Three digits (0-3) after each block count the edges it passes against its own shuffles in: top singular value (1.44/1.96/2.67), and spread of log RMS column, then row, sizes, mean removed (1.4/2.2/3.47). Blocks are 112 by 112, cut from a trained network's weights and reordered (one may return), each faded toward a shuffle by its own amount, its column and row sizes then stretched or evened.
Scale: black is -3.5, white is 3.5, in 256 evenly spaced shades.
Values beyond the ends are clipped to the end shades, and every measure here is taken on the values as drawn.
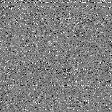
1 0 2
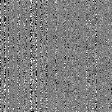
0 3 1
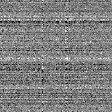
3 2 2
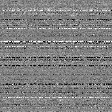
3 1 3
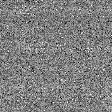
0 1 1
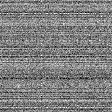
3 1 2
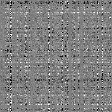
2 3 2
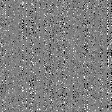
0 3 0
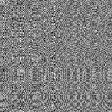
3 2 0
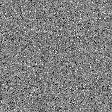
0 0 1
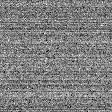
2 0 0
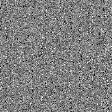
0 2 0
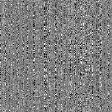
2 3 1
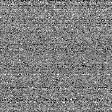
1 1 2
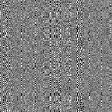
3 3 0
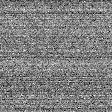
2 0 1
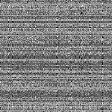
3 2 1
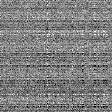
3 2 2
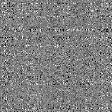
1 2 2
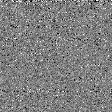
0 0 2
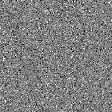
1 1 0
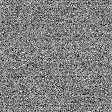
0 0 1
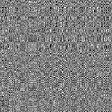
3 2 2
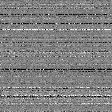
3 0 3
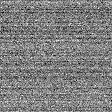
2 0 1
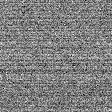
2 0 0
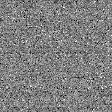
0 1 1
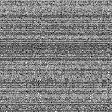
3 1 0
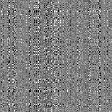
3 3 2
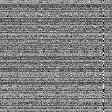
3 2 0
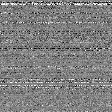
2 0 3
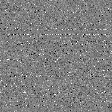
0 0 2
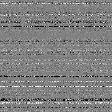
3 1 3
